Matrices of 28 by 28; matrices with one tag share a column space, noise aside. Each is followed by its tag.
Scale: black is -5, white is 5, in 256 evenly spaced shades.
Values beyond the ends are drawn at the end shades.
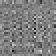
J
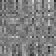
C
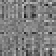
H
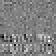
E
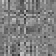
C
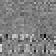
E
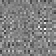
J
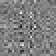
J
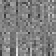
H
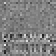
E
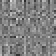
C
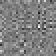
J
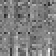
H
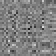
J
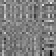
H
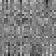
C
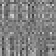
H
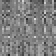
C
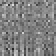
H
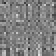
H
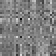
C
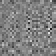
J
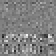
E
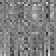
H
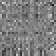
H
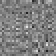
J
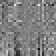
H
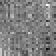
H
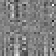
H
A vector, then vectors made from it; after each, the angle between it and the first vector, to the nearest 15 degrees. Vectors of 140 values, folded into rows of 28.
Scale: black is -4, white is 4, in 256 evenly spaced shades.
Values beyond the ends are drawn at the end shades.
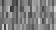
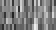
105 degrees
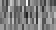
75 degrees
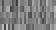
30 degrees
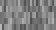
105 degrees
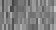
30 degrees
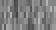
45 degrees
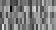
45 degrees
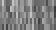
150 degrees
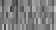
15 degrees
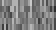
150 degrees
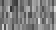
15 degrees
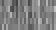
30 degrees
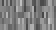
105 degrees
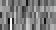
75 degrees
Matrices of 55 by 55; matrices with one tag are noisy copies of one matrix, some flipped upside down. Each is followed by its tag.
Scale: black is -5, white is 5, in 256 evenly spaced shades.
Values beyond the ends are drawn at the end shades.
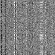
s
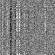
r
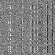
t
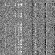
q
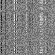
s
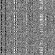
s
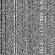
s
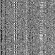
s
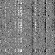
q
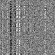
r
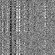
r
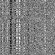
r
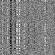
r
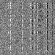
t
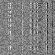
t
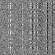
t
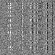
t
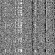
q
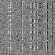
t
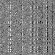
t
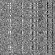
t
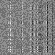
t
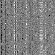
s
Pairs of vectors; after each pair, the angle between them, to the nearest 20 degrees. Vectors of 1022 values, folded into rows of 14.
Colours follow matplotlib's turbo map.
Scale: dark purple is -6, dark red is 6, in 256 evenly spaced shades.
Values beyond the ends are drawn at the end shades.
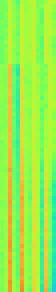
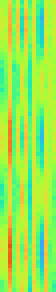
60 degrees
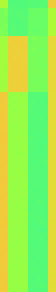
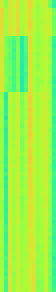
140 degrees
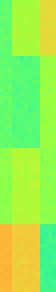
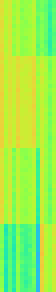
140 degrees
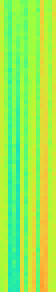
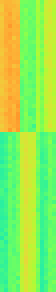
100 degrees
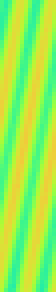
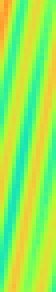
160 degrees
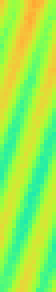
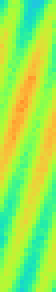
140 degrees
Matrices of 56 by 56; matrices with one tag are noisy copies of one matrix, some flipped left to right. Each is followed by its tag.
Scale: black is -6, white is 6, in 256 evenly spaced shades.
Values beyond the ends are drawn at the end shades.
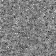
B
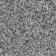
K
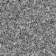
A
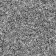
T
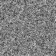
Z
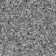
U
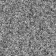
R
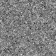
Z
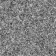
Z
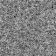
B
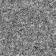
T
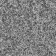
Z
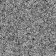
U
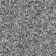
B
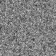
U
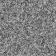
Z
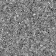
R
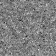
K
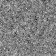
K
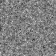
U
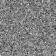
U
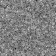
A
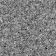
B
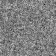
T
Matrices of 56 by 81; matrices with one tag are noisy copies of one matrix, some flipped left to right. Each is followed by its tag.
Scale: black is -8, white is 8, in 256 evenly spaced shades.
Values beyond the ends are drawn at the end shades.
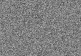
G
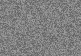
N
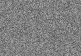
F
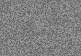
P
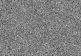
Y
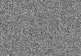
G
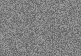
P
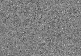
P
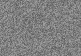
G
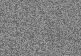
P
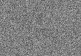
G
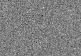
G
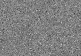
P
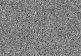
F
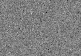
G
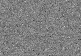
N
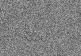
Y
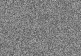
G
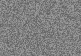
N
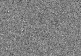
G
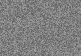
N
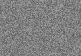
Y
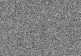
N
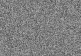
N
